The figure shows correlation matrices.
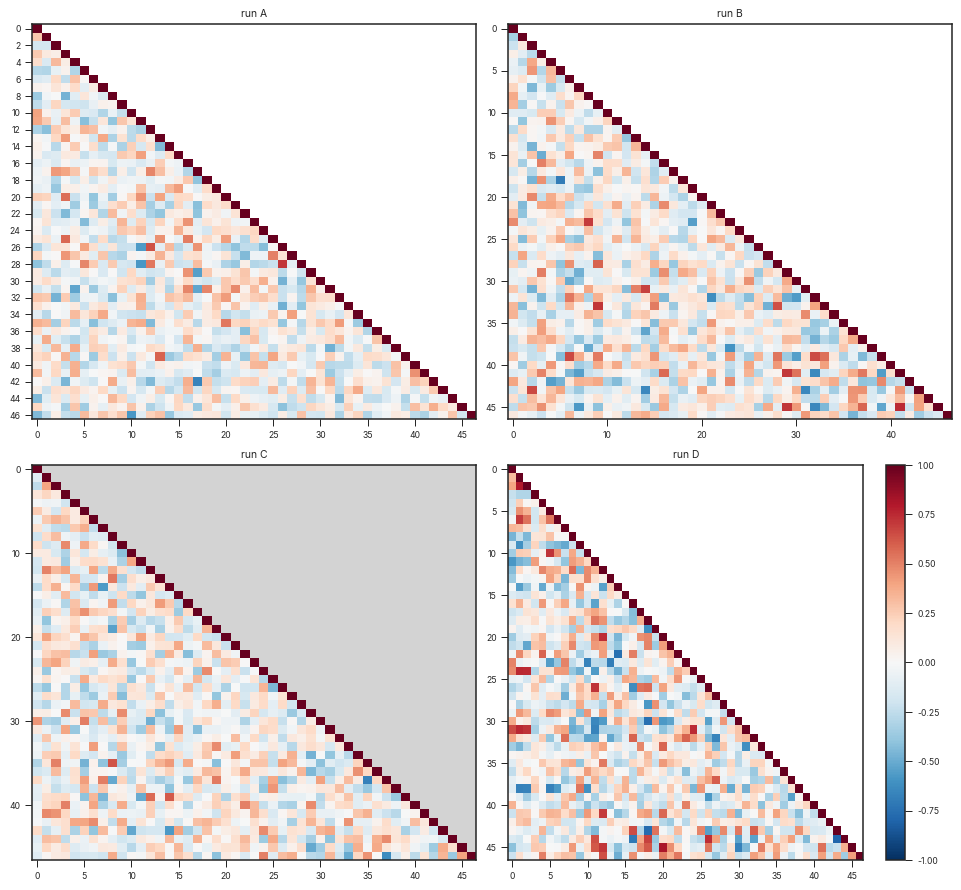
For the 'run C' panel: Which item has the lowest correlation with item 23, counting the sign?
10
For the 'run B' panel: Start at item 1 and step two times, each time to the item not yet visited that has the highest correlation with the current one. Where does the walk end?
45
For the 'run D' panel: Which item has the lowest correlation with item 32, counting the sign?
27
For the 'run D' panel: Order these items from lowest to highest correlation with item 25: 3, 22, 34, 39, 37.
39, 34, 3, 37, 22
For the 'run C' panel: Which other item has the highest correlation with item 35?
8
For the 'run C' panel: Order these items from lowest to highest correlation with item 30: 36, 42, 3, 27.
36, 3, 27, 42
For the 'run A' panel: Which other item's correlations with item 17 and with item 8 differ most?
42
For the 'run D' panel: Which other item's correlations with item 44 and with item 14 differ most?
18
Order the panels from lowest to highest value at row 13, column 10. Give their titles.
run A, run B, run C, run D
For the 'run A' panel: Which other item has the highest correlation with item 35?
20
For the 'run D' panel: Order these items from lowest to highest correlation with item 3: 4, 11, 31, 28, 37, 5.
31, 5, 28, 4, 37, 11
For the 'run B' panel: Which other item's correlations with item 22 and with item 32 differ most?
21
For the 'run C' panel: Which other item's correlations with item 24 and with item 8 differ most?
18
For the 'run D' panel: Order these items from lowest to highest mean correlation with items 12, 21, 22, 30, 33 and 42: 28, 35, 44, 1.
44, 28, 1, 35
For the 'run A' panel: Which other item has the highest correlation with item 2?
17
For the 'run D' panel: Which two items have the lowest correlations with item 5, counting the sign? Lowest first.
38, 23
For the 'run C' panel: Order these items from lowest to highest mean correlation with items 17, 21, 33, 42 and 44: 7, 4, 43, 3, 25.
43, 3, 7, 25, 4
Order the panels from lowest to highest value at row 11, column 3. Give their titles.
run C, run B, run A, run D
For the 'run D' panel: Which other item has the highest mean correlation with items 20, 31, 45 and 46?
12
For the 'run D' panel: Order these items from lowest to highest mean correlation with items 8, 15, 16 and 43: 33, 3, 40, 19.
40, 3, 33, 19
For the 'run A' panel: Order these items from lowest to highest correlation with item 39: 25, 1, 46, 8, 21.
8, 21, 46, 1, 25
